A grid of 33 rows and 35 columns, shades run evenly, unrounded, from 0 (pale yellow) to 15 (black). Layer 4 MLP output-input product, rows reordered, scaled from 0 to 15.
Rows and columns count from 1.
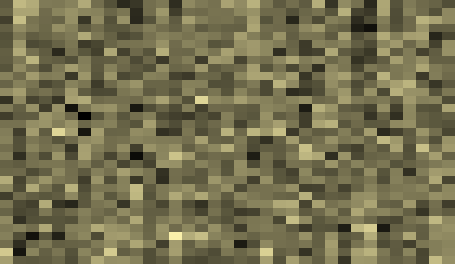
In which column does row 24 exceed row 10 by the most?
27
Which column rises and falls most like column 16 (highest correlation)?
13
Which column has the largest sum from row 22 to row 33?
2
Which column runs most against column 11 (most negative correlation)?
25
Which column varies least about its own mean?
17
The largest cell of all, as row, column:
15, 7
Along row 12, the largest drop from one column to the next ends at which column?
31
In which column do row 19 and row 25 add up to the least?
24
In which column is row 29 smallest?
29
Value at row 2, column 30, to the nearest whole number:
5
